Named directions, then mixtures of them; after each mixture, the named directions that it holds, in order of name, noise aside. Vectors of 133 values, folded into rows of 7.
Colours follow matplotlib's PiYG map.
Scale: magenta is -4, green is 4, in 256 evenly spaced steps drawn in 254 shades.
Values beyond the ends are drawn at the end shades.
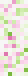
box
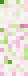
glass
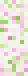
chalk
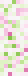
box.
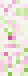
box.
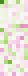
glass.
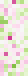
box, chalk.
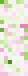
chalk, glass.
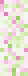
chalk, glass.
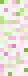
box, glass.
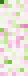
glass.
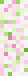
box, glass.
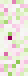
box, chalk.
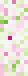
box, chalk.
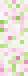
chalk.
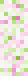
chalk, glass.
